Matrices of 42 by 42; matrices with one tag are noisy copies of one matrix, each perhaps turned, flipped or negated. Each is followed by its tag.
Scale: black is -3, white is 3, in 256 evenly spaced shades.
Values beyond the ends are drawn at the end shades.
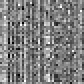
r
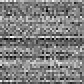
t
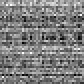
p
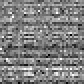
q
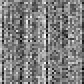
t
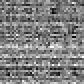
q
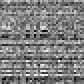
r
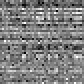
r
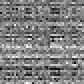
q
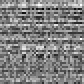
r
